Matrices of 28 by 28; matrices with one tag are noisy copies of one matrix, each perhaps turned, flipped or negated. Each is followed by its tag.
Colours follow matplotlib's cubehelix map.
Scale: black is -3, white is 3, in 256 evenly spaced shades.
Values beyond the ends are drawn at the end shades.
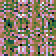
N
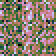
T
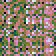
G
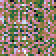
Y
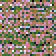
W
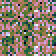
T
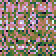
G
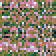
N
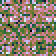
T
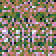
Y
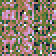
T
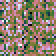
T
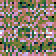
N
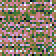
W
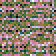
W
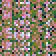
G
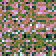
T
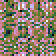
N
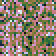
T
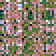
T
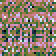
Y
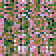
N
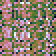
G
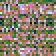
N
